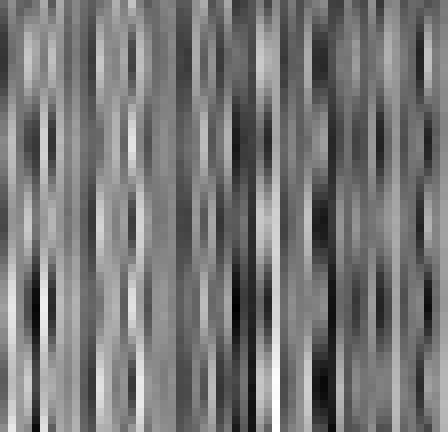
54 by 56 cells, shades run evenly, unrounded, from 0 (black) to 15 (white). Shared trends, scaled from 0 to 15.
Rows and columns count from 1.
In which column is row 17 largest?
17
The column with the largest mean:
35
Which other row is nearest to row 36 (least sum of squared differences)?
41
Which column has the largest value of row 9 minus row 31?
5
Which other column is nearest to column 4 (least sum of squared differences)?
33
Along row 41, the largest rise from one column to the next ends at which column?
6
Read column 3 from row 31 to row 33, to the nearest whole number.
8 8 8
